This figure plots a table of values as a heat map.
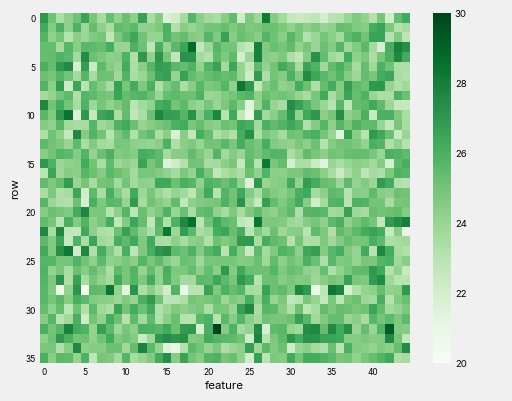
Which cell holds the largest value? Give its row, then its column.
32, 21
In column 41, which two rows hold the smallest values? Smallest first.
3, 21
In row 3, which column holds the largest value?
18
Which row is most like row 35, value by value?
6
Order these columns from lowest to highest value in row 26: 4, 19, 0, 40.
19, 4, 0, 40
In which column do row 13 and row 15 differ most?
15
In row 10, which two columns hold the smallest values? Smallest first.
25, 4
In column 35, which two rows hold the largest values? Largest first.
28, 32
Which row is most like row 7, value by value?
27
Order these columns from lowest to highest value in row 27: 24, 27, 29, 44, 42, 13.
44, 42, 29, 27, 13, 24
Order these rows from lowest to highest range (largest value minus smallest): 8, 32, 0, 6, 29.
8, 29, 6, 0, 32
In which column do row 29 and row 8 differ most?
34
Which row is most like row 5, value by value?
24
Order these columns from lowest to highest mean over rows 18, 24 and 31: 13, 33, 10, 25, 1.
25, 10, 33, 1, 13
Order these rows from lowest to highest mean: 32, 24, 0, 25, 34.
0, 34, 25, 24, 32
